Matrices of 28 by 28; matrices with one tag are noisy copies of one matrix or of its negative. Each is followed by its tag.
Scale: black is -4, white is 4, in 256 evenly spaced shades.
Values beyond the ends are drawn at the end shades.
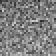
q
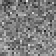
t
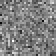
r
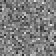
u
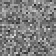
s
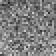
t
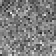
t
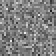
r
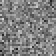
r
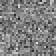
r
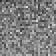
q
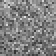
t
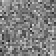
r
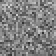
t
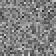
u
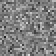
u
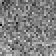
t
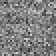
s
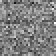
s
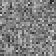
r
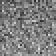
q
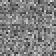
s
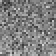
t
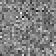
u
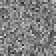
u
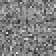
s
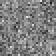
r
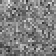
t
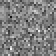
s
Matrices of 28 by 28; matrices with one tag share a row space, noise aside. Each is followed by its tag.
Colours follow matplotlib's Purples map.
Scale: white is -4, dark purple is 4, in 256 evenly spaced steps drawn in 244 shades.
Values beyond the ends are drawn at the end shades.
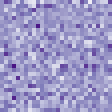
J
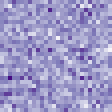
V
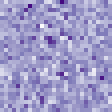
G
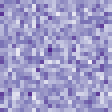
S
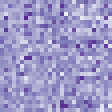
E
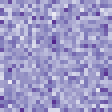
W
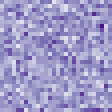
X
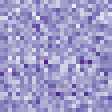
S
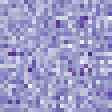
V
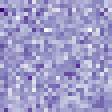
S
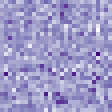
E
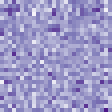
W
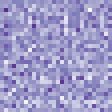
J
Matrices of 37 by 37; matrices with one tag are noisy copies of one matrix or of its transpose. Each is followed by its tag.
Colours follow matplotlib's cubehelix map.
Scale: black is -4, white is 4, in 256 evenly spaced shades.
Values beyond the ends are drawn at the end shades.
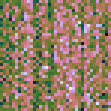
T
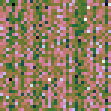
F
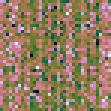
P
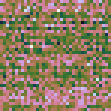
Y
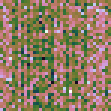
Y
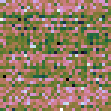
Y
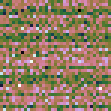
F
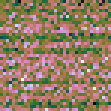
T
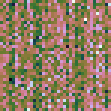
F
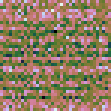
P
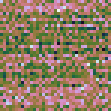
Y
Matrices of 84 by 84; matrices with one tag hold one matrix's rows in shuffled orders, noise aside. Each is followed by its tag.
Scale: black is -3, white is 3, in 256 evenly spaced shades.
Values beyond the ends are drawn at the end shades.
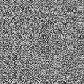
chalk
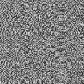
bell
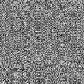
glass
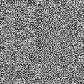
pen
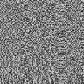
bell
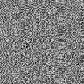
bell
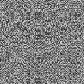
glass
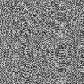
bell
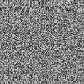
chalk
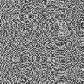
bell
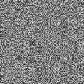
pen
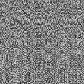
glass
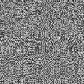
pen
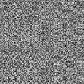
chalk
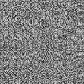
chalk
